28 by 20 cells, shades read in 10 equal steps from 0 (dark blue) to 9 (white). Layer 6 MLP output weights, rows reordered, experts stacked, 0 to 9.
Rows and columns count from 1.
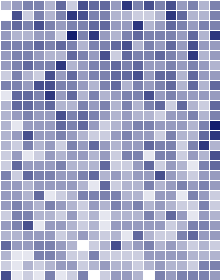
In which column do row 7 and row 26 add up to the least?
6
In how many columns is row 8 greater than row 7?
5
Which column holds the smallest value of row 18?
15
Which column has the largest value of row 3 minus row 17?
14
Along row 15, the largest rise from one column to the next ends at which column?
20
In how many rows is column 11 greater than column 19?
14
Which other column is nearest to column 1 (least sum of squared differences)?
11
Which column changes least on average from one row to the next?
16
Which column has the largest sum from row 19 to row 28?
8
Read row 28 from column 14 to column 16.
9 4 5
